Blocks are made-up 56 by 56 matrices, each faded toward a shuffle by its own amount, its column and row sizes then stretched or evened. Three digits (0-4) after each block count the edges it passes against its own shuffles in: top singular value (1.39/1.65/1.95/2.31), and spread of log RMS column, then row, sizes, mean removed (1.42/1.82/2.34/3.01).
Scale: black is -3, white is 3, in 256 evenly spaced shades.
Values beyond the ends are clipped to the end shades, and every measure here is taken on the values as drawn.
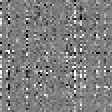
3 4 2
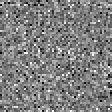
1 1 1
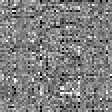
3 3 2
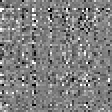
3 3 3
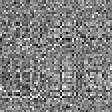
4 0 2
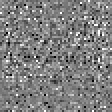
1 1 3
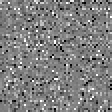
2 0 1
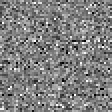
1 0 2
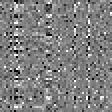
4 3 2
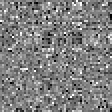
3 1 1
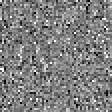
2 2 0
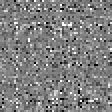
0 2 3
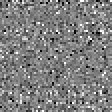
1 0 2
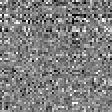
3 1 3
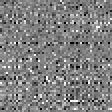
4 0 3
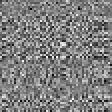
4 1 3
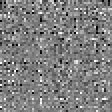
0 3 3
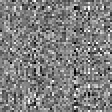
3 2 1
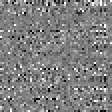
2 2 3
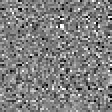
3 2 2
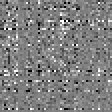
1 3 4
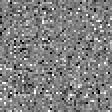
1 1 1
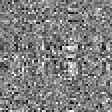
3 1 2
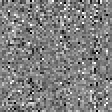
0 3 2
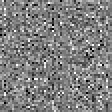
0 3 2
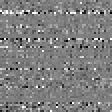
2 1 4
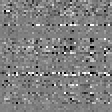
3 2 4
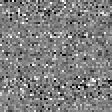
0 0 3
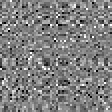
4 0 2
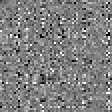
3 3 2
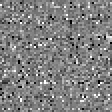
0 1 3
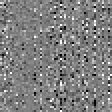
2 4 1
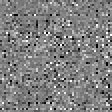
1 2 3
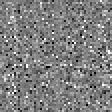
0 2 1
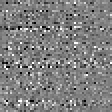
0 2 4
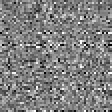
3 1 3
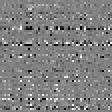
4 2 4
